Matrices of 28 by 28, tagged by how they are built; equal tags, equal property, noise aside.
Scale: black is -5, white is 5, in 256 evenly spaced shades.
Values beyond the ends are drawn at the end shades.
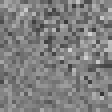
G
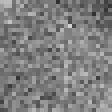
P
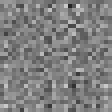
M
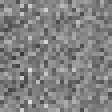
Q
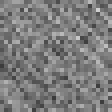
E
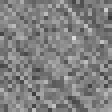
E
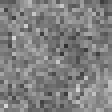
P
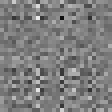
M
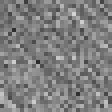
E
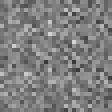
Q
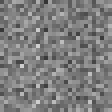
Q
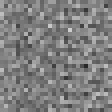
Q
